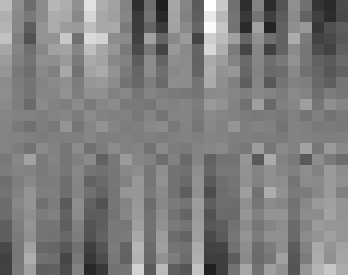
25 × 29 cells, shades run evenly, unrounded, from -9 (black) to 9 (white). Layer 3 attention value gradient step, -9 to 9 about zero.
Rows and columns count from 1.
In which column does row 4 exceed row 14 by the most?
8
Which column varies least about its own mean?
2
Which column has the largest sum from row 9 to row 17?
28
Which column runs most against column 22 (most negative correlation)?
3
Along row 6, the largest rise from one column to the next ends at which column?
18
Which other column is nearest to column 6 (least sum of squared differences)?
9
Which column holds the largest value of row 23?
12
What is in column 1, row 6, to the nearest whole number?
2
